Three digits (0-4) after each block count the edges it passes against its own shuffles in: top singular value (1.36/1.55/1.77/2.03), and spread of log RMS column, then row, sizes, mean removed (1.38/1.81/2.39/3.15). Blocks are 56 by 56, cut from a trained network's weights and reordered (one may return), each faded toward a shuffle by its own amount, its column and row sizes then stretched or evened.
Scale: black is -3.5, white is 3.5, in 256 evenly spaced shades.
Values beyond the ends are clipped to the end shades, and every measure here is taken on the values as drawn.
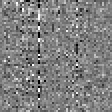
3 3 0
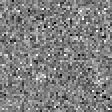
0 0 1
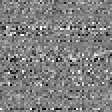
1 0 4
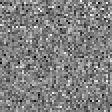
2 0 1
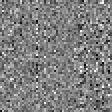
3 3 0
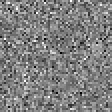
0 1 1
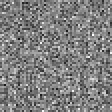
1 0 0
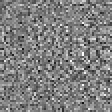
4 2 1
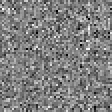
1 2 1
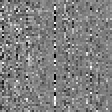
2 4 0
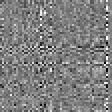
4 3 2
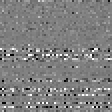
2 1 4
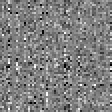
0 4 1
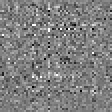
1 2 3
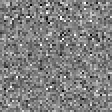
0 2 2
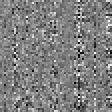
1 4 0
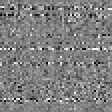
2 1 4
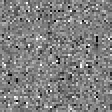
0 2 2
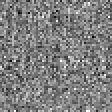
2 0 2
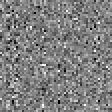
2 2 0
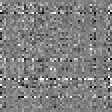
4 3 3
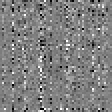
0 4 2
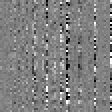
4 4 0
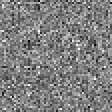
2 1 1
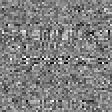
4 0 3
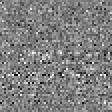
2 0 3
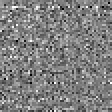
1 1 2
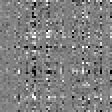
4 4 2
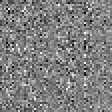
0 3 0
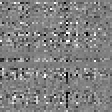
1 3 4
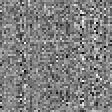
2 3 0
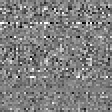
1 1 4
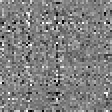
0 3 3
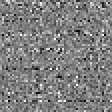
1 2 3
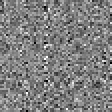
3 2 0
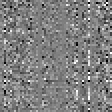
3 4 1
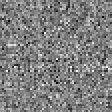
1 0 2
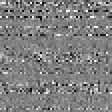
0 1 4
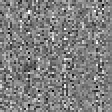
1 3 0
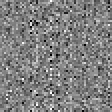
0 3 0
